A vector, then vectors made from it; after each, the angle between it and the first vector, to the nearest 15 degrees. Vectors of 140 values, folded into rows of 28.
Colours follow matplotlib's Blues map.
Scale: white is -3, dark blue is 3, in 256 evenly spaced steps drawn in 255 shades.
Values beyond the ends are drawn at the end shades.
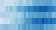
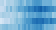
15 degrees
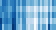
135 degrees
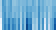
90 degrees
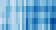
45 degrees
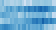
45 degrees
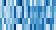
75 degrees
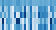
90 degrees
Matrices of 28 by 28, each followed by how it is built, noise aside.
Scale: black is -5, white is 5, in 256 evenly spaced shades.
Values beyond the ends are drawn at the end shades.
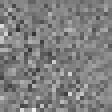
lower triangular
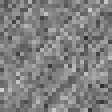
Hankel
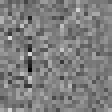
uneven columns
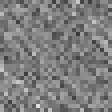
Toeplitz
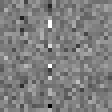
uneven columns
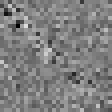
banded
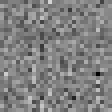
uneven columns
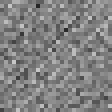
Hankel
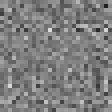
low rank
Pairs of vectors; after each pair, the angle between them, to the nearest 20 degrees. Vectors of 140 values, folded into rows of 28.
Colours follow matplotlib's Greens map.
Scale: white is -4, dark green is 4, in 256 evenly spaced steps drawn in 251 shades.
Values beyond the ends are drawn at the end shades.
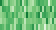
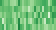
60 degrees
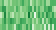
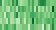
100 degrees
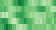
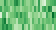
60 degrees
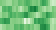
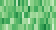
60 degrees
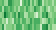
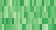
140 degrees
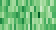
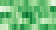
80 degrees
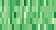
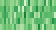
140 degrees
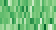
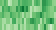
40 degrees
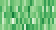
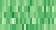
20 degrees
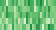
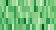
160 degrees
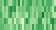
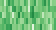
100 degrees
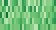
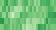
60 degrees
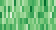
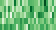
20 degrees
